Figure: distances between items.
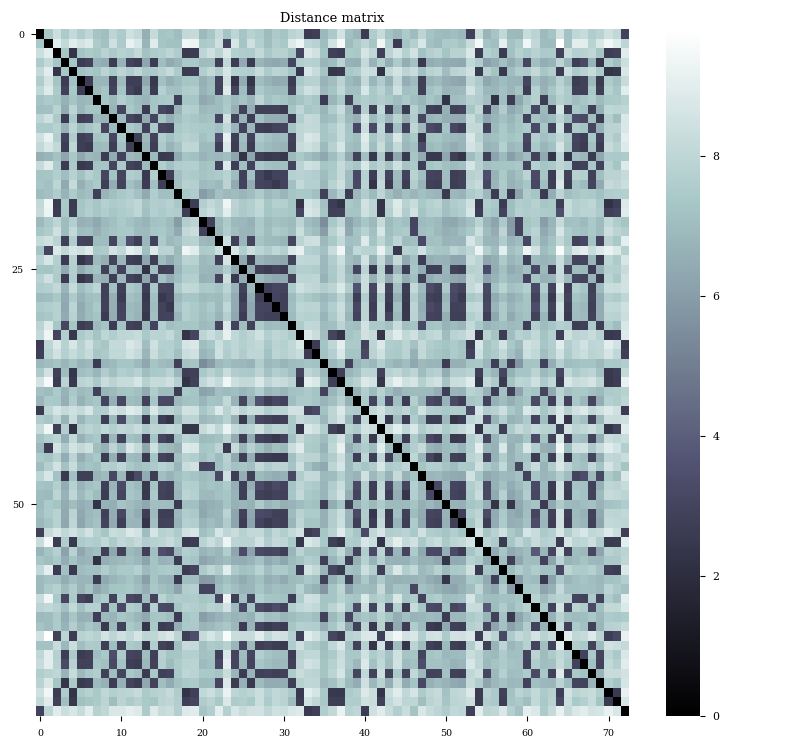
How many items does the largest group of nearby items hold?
23
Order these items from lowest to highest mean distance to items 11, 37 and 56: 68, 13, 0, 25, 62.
62, 13, 25, 68, 0
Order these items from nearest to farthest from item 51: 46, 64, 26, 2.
26, 46, 2, 64
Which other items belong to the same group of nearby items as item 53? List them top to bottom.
0, 33, 34, 40, 72
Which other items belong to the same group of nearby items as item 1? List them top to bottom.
23, 44
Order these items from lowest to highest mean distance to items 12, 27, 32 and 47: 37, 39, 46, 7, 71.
39, 71, 37, 7, 46
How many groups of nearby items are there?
7
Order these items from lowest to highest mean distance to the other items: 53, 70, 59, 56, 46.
56, 59, 70, 46, 53
